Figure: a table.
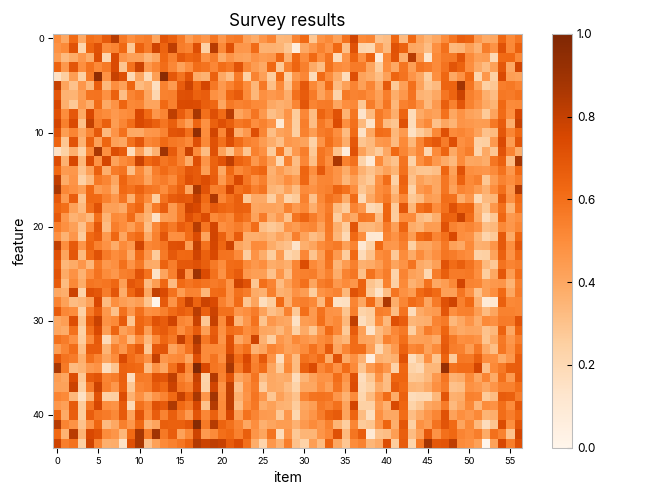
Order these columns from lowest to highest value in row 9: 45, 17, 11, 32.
45, 32, 17, 11
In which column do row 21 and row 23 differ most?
39
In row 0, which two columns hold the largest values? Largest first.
7, 36
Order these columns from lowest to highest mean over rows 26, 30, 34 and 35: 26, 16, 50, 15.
26, 16, 50, 15
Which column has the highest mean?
17
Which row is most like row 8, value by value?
22
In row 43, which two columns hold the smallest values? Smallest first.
52, 8
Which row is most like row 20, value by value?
32
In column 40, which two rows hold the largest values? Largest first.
28, 43
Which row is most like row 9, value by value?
13
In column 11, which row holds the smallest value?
4
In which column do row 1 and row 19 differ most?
12
